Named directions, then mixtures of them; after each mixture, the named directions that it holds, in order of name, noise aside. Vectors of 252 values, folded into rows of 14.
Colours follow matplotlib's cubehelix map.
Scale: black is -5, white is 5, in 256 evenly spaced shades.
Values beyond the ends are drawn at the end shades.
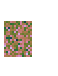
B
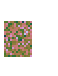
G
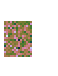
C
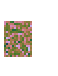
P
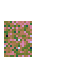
C.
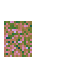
B, C, P.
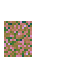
B, G.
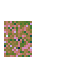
C.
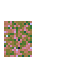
C.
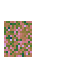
B.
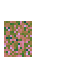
B.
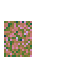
G.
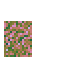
G, P.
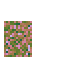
B, G, P.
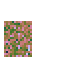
B, P.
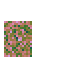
C, G.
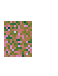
B, C.
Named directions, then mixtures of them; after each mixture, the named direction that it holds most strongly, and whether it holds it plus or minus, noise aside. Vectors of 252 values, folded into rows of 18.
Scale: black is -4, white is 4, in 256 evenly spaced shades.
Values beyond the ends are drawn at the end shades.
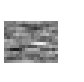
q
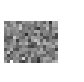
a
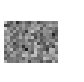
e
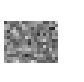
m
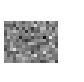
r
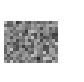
e, plus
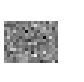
r, plus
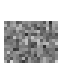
a, plus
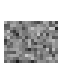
m, minus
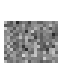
e, plus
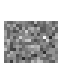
r, minus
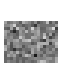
r, minus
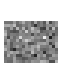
r, minus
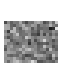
m, plus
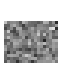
m, minus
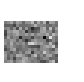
r, plus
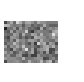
e, minus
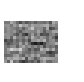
q, minus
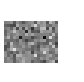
r, plus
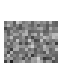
a, minus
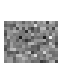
r, plus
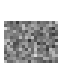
e, plus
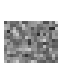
m, plus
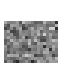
m, minus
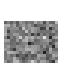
r, minus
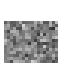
m, plus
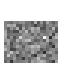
r, minus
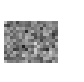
e, plus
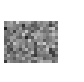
e, minus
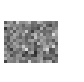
e, minus
